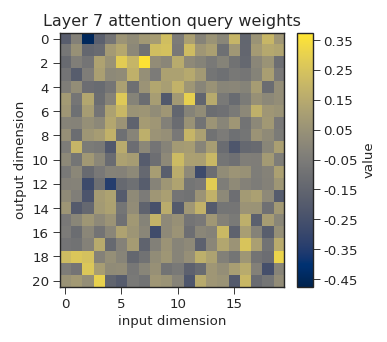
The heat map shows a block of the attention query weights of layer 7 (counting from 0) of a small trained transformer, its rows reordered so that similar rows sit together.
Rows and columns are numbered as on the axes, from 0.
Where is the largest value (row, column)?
2, 7
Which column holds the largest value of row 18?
19
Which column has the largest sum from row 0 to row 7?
5
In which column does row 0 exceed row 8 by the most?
15
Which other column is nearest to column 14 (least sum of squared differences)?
16
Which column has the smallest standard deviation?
14
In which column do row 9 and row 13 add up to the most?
13
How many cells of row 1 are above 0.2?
3
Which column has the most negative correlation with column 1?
6
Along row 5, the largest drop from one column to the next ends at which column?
12
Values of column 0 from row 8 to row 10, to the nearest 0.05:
0.05 -0.05 0
